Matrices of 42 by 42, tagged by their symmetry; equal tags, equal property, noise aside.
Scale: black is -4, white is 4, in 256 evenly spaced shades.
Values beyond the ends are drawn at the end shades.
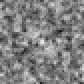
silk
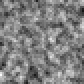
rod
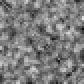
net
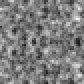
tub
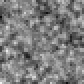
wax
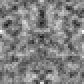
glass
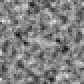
silk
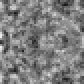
tub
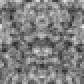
glass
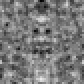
glass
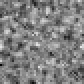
rod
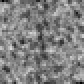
silk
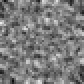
silk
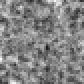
rod
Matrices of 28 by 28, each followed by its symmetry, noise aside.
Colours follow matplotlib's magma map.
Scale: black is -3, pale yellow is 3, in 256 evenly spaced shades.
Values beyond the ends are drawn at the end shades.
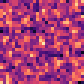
same after a half turn.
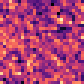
antisymmetric.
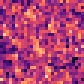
no symmetry.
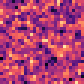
antisymmetric.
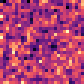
no symmetry.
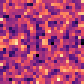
mirrored top to bottom.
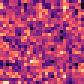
antisymmetric.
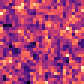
no symmetry.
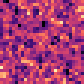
same after a half turn.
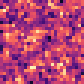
no symmetry.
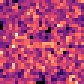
no symmetry.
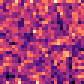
no symmetry.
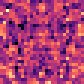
mirrored left to right.
